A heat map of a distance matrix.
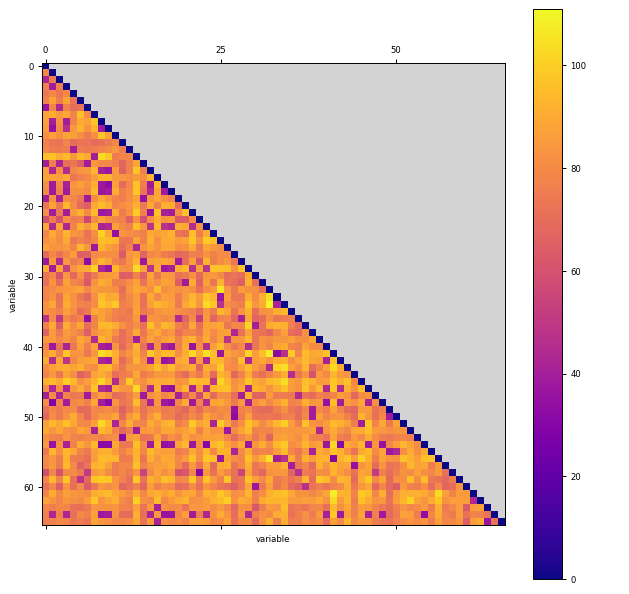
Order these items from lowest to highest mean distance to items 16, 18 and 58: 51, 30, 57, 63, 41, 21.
63, 21, 30, 57, 51, 41
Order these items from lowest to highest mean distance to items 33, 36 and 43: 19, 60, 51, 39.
19, 60, 39, 51
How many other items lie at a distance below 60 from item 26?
4
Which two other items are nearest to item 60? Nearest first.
30, 37
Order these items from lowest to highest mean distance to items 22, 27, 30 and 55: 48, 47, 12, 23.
47, 12, 48, 23
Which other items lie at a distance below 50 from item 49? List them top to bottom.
27, 38, 50, 55
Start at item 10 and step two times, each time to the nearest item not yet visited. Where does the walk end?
51
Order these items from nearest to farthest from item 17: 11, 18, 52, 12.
18, 11, 12, 52
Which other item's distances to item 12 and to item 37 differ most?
4
